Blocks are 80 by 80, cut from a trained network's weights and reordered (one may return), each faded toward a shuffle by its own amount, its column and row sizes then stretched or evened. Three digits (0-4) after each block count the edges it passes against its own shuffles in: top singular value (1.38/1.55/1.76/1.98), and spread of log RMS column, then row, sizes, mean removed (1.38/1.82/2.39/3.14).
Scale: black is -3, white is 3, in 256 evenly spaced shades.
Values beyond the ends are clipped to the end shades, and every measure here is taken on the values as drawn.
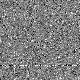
1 0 0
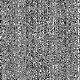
3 3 2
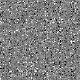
0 3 2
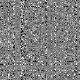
1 4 2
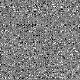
0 1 3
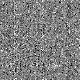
0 2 1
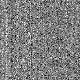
1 1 0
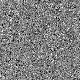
0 0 0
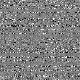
0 0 4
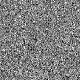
1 0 0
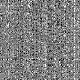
3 2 2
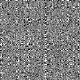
4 3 3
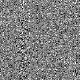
1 3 0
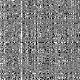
4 2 4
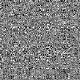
3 2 3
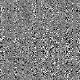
1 4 3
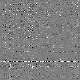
4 2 3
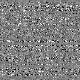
0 0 4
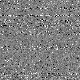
0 0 3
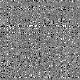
2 3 3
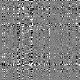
4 4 4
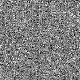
1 0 1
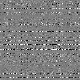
2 1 4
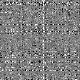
2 2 4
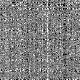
3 1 3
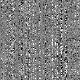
1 4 0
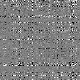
3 3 4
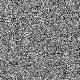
0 1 1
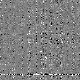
3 3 2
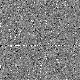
1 2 1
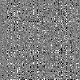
1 4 2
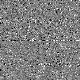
0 0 2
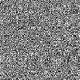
3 0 2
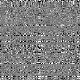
4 2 4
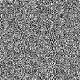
4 2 0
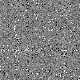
0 2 1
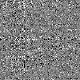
0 3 3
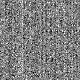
2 0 1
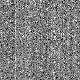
1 1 1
